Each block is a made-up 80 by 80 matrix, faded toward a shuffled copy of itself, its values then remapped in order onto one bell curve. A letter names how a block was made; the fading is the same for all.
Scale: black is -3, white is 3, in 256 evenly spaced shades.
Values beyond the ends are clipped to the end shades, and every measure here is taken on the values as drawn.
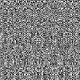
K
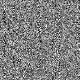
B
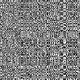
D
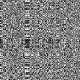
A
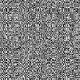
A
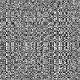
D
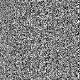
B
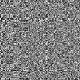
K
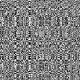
D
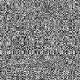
K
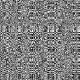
D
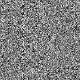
B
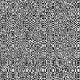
D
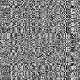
A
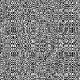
D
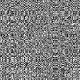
A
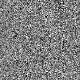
B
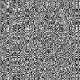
A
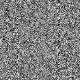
B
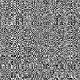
A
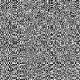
A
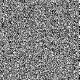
B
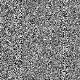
B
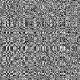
D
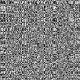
A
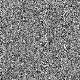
B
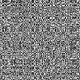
K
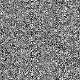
B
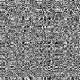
K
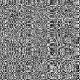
D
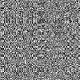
A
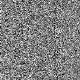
B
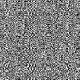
K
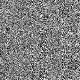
B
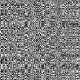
A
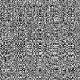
K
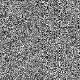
B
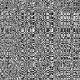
D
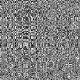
A
